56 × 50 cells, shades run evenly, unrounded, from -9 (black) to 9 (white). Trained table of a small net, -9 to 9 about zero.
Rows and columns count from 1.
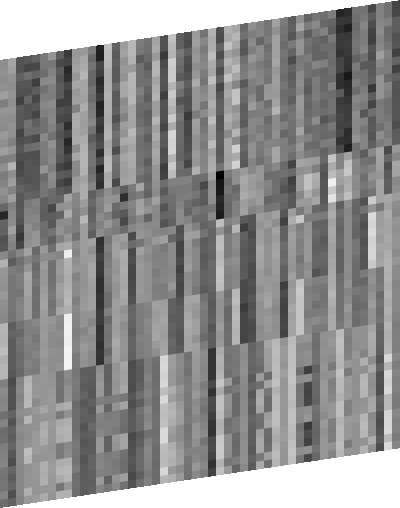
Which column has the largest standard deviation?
9
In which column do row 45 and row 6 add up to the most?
22
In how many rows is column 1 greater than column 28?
32
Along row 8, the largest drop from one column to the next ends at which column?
21
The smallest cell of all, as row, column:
19, 28
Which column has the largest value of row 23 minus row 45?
39
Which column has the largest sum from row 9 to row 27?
11
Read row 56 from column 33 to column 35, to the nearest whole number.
3 -1 4
